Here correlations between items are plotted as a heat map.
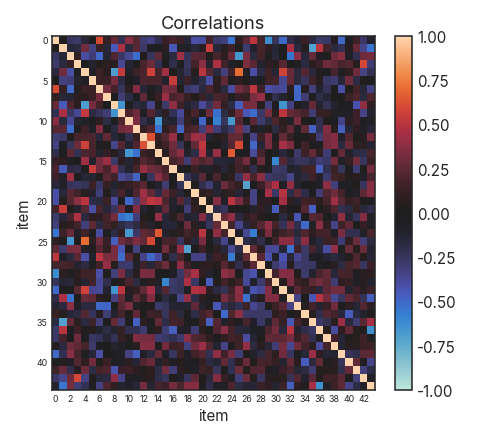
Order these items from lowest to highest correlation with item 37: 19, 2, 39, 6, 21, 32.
6, 39, 2, 21, 19, 32
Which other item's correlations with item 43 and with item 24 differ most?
36
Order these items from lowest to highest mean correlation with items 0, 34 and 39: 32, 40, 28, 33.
40, 32, 28, 33
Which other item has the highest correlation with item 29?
19
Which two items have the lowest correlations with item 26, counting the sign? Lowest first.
18, 32
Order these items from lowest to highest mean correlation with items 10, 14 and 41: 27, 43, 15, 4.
43, 27, 15, 4
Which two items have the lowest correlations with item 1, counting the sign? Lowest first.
35, 43
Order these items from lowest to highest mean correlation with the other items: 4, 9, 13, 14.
9, 14, 4, 13
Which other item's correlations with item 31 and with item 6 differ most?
0
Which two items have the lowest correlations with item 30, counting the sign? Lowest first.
15, 21
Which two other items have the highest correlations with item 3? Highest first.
42, 22
